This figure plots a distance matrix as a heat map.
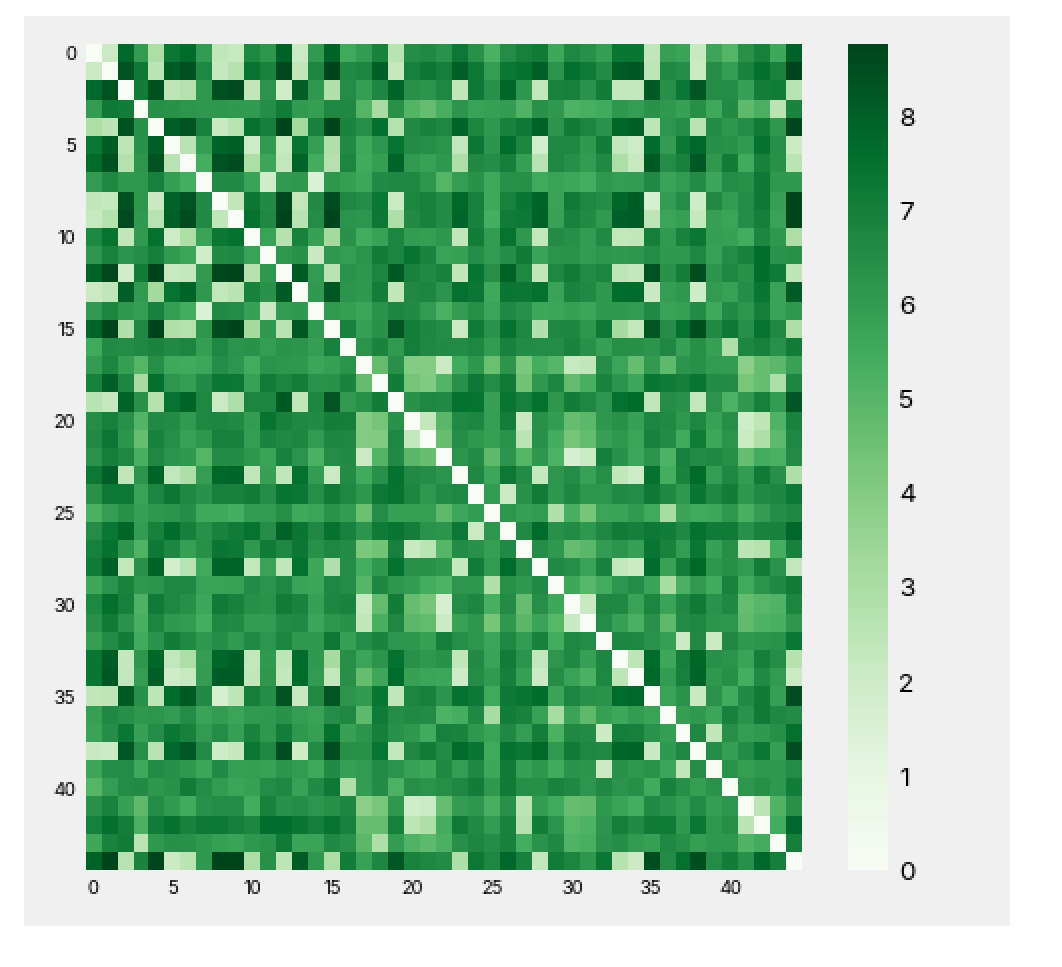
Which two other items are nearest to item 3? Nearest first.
43, 18
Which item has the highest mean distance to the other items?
26
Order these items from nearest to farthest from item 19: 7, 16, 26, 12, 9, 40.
9, 40, 16, 7, 26, 12
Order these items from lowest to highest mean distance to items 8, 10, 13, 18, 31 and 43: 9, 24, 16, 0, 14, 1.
0, 9, 1, 14, 16, 24
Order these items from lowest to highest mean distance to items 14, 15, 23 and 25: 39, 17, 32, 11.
11, 17, 39, 32
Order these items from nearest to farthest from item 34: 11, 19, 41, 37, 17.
17, 41, 11, 37, 19
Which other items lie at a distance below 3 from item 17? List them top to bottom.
22, 30, 31
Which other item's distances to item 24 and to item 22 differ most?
30
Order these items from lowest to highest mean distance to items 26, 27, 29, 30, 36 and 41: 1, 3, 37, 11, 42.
42, 3, 37, 11, 1
